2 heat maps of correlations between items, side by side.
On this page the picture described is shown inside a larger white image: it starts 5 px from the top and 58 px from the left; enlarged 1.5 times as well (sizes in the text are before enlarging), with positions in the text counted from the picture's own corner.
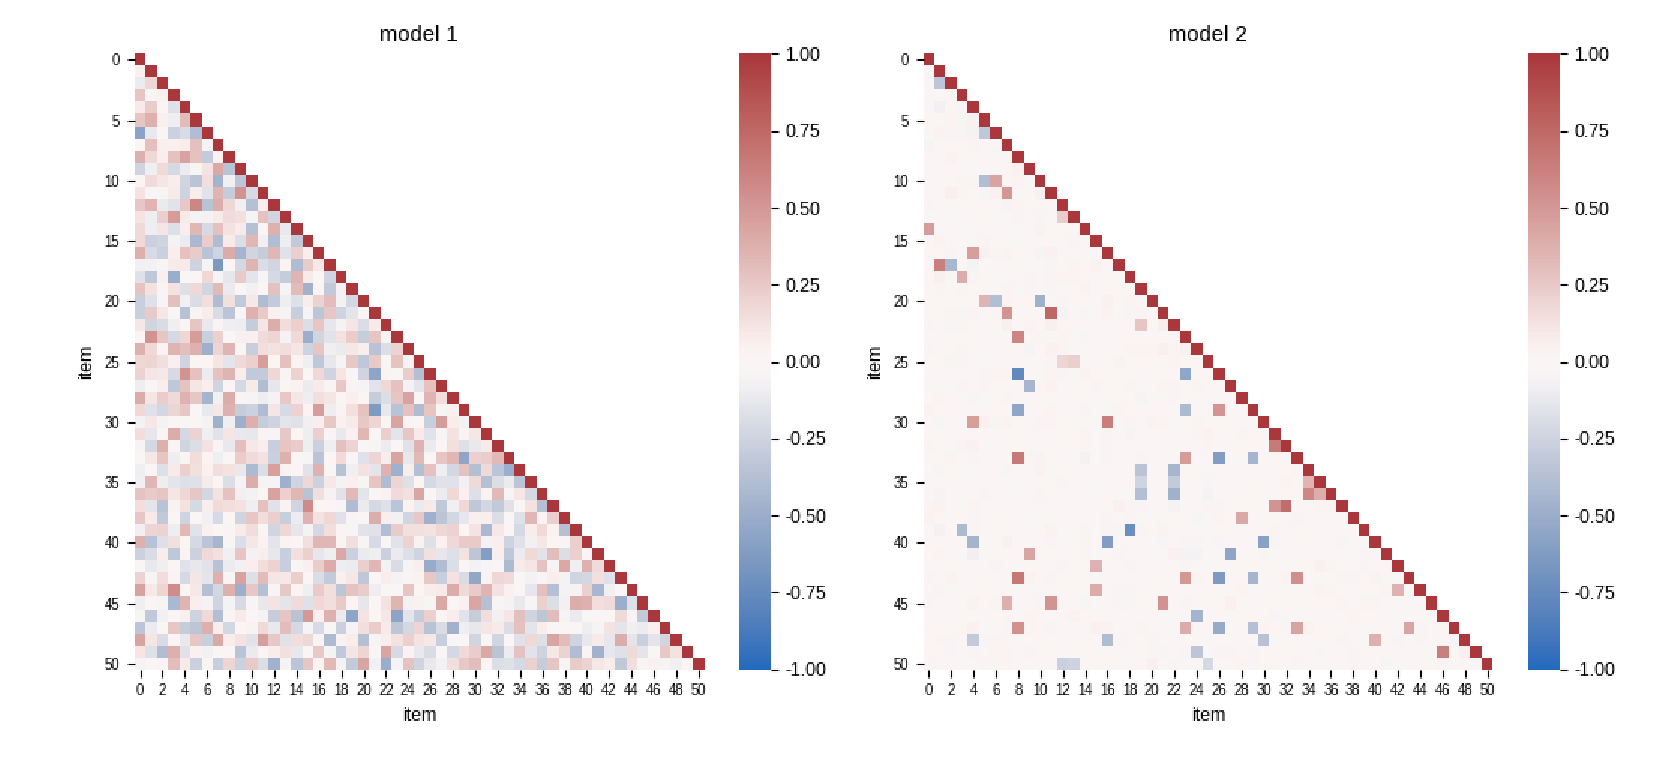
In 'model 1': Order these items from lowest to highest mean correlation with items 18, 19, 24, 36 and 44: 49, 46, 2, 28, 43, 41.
46, 41, 49, 43, 2, 28
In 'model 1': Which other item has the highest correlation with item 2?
32
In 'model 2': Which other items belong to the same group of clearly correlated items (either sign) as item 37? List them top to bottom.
31, 32
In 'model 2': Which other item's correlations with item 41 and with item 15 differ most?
27
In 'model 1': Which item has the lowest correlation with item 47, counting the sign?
28
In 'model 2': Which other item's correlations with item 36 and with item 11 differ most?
21
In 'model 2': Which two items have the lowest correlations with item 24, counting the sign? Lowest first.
46, 49
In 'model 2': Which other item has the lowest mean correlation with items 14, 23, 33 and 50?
26
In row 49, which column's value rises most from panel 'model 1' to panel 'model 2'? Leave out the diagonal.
46
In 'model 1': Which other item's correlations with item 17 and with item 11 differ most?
7
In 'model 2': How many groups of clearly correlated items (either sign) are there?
14
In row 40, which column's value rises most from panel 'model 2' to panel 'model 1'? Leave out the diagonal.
16
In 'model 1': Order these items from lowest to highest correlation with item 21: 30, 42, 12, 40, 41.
40, 41, 12, 30, 42
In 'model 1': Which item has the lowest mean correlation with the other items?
6
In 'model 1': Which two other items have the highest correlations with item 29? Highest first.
16, 8
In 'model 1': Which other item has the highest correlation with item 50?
20
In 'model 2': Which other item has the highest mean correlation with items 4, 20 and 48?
5
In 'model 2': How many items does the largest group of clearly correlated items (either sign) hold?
7
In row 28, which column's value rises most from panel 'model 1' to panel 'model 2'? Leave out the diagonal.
38
